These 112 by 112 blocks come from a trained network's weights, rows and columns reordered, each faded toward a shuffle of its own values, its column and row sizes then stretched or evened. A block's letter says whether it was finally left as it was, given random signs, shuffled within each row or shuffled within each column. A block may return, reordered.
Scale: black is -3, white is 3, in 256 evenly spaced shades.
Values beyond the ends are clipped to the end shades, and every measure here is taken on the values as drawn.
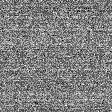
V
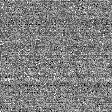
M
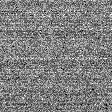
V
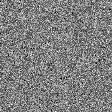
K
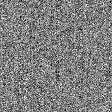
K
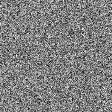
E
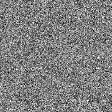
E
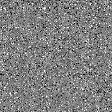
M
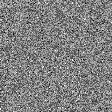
E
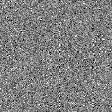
M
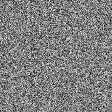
K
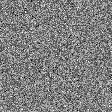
K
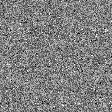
E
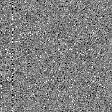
M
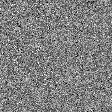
K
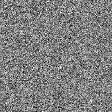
M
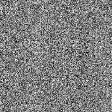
M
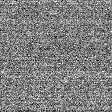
V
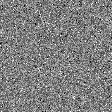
K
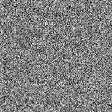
M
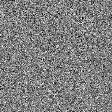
E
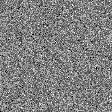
K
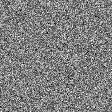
K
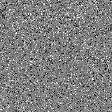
M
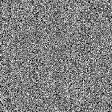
M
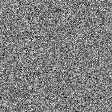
E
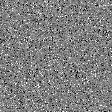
V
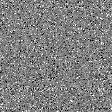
E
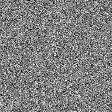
E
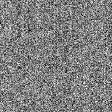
M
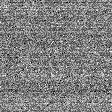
V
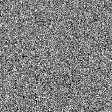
E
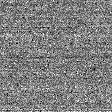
M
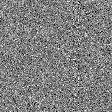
K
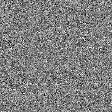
E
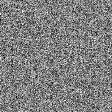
K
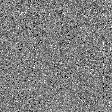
E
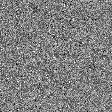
K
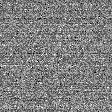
M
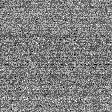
V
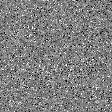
V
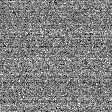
V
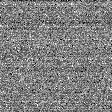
V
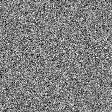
V
